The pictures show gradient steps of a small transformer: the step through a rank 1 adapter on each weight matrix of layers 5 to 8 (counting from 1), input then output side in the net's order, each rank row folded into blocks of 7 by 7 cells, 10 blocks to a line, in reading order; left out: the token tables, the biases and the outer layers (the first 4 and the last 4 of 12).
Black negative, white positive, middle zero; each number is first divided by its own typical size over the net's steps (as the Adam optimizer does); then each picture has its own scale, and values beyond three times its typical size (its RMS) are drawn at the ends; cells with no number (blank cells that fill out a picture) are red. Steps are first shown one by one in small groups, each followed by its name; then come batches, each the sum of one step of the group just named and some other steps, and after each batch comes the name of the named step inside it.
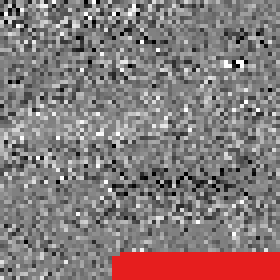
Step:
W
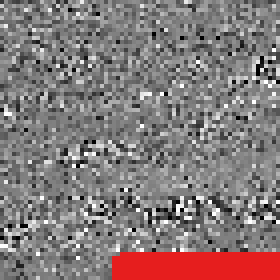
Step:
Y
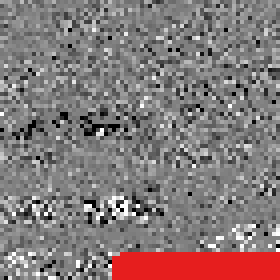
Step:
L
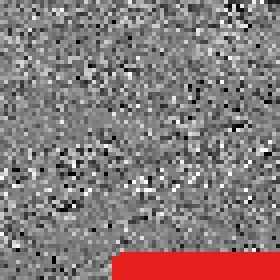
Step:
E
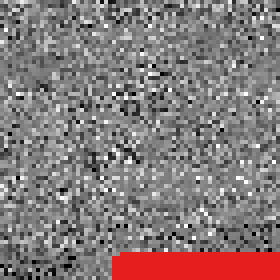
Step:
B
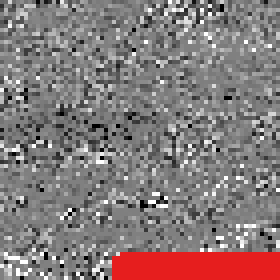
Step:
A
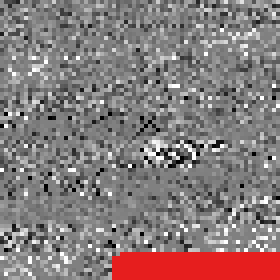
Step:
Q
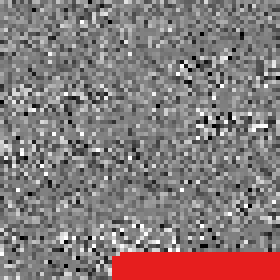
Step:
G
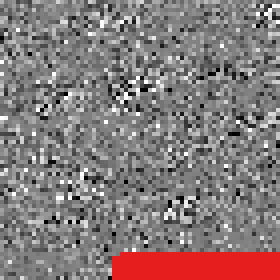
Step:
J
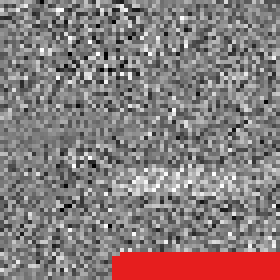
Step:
E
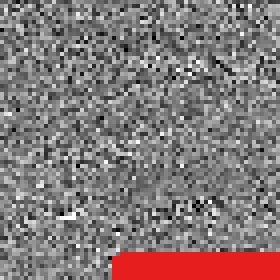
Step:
Y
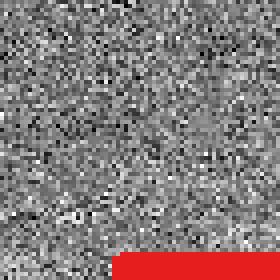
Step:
L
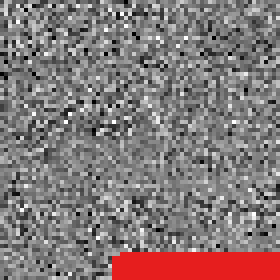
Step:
L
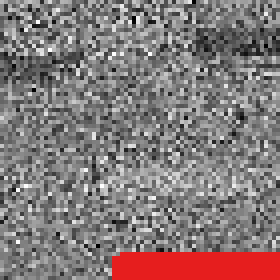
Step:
J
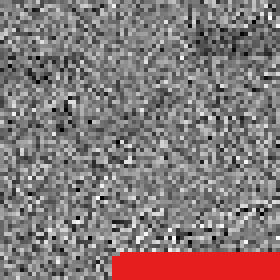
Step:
G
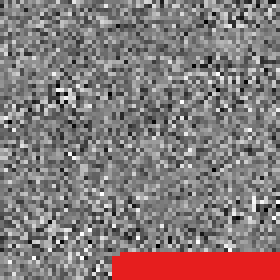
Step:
J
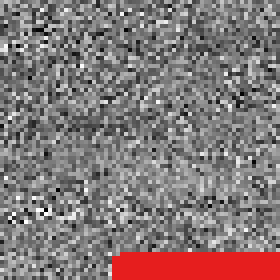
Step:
L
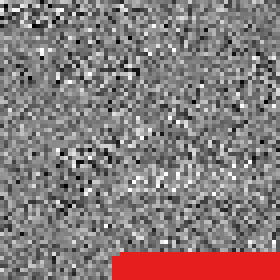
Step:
E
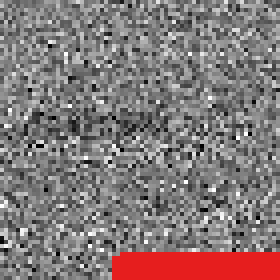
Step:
Q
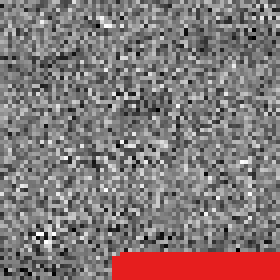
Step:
B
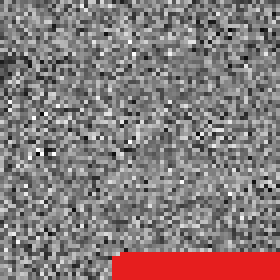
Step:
A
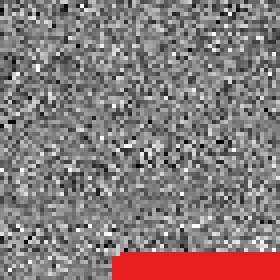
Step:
Q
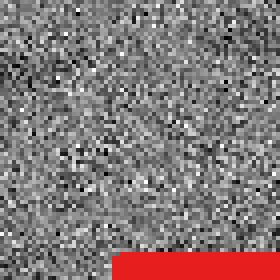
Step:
E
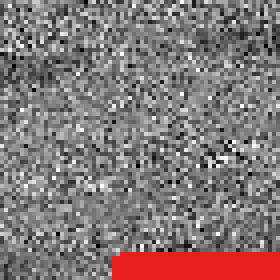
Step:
W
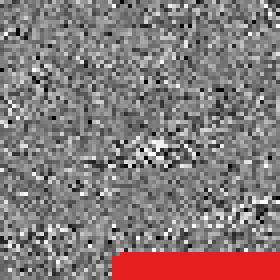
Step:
Q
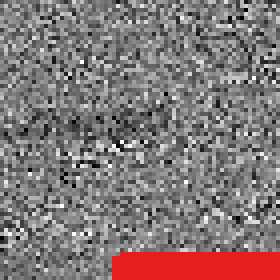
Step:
Y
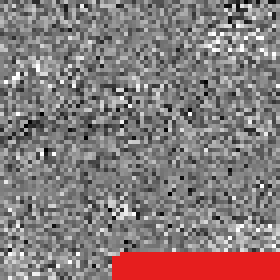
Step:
L
